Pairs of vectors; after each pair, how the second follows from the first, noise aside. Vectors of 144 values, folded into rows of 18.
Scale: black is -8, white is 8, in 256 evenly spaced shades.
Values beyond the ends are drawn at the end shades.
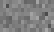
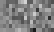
wrapped around, scaled up.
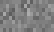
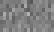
sign-scrambled.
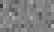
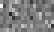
negated, scaled up.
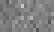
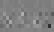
wrapped around, negated, partly zeroed.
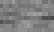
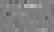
wrapped around, negated, partly zeroed.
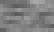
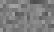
sign-scrambled.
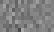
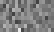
negated, scaled up.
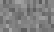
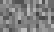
negated, scaled up.
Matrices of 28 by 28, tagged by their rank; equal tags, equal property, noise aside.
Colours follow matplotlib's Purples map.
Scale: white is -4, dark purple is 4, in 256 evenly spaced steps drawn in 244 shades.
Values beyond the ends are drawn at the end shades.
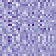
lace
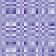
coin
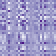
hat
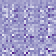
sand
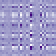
coin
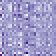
lace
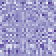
sand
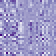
lace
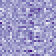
sand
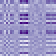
coin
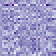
sand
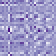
lace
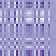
coin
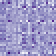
sand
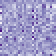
sand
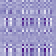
coin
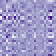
hat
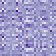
sand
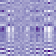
coin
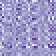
lace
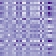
coin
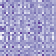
lace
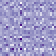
lace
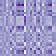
hat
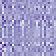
lace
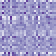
hat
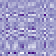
hat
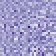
sand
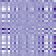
coin
